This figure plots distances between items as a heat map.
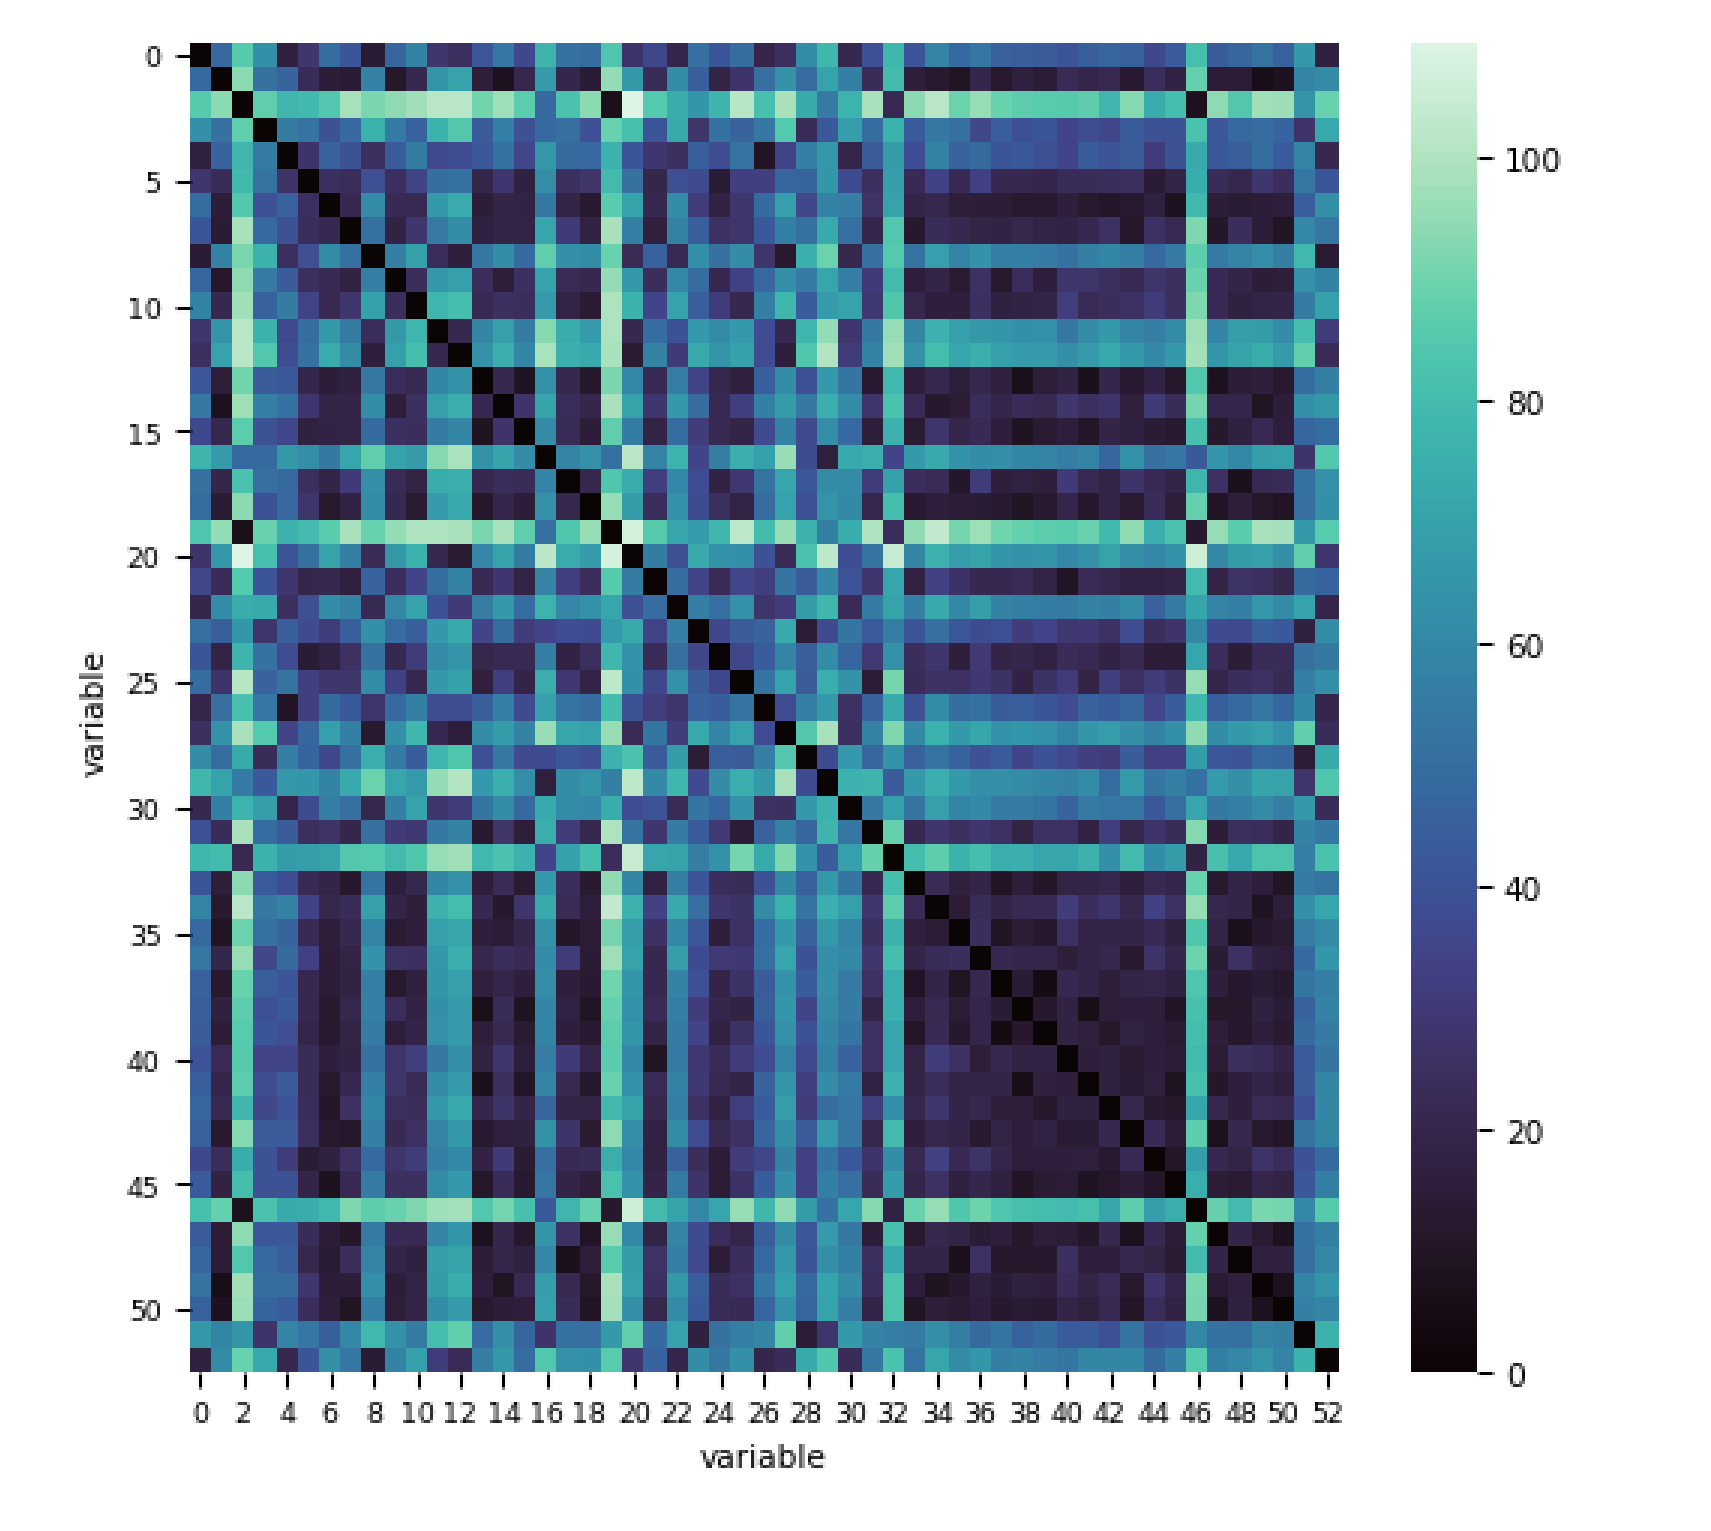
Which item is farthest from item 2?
20
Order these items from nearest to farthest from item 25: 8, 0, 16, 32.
0, 8, 16, 32
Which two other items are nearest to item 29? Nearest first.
16, 51
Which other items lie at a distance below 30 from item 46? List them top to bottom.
2, 19, 32
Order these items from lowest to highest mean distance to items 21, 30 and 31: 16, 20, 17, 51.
17, 20, 51, 16
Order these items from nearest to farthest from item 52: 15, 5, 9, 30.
30, 5, 15, 9
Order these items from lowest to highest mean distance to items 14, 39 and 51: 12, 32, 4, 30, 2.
4, 30, 32, 12, 2
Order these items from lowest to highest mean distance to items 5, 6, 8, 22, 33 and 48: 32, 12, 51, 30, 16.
30, 12, 51, 16, 32
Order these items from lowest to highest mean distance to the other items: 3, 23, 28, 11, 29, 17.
17, 23, 28, 3, 11, 29
